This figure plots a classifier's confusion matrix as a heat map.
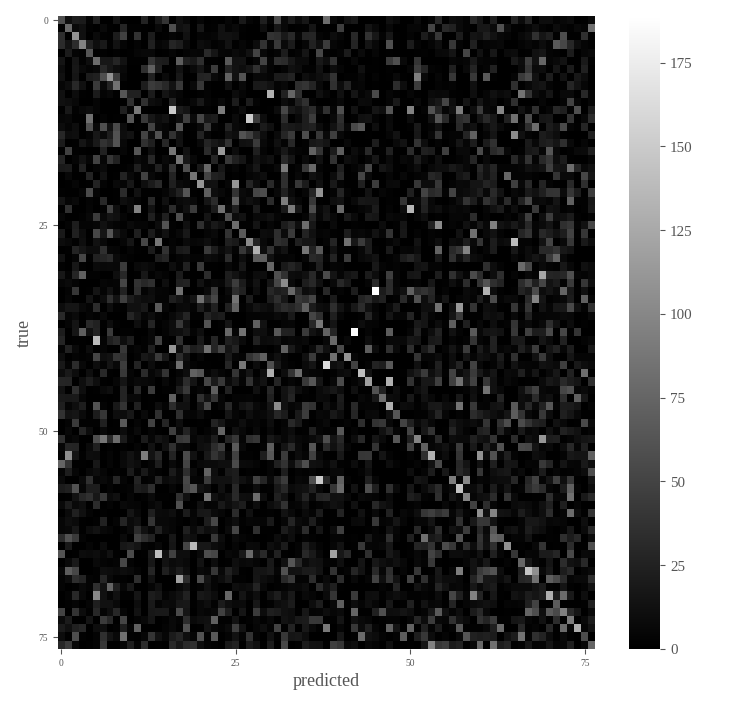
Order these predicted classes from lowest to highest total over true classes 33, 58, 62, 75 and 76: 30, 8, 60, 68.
8, 30, 68, 60
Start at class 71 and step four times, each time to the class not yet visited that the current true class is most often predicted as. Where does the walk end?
50
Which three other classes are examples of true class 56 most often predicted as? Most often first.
37, 58, 40
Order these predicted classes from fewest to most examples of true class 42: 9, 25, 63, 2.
25, 63, 2, 9
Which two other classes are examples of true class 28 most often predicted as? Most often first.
58, 35
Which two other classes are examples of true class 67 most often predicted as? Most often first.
68, 57
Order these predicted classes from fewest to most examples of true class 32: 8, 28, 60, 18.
8, 28, 18, 60
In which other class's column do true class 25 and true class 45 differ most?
54
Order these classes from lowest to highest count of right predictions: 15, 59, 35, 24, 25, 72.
15, 59, 24, 35, 25, 72
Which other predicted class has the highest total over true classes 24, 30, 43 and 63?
52
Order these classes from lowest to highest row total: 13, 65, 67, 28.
13, 28, 65, 67
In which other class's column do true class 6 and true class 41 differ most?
39
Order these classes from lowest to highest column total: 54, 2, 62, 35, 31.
31, 2, 35, 54, 62
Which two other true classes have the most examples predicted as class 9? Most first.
75, 49
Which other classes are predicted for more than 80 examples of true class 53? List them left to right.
1, 12, 60
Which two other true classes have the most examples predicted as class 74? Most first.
46, 11
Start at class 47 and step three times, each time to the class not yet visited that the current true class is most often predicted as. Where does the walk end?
7
